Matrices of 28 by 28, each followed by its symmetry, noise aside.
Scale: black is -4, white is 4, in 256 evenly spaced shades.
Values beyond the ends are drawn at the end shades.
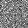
symmetric.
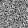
symmetric.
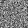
no symmetry.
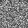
symmetric.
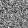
antisymmetric.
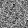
same after a half turn.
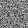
antisymmetric.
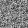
antisymmetric.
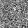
no symmetry.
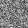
antisymmetric.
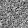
symmetric.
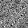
symmetric.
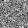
same after a half turn.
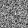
no symmetry.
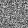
no symmetry.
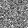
symmetric.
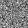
antisymmetric.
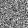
no symmetry.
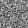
antisymmetric.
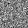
no symmetry.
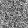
same after a half turn.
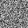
symmetric.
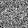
same after a half turn.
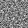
same after a half turn.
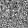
antisymmetric.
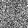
antisymmetric.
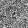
symmetric.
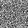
same after a half turn.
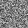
no symmetry.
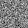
antisymmetric.
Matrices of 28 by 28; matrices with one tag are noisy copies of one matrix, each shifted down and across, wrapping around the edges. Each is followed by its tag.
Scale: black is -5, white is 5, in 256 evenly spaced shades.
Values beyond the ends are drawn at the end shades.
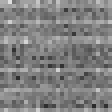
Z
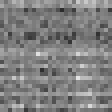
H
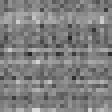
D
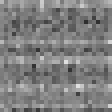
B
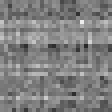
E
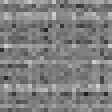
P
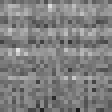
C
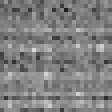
B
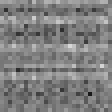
B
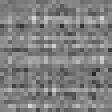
P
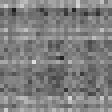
E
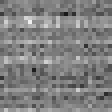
Z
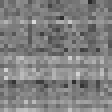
E
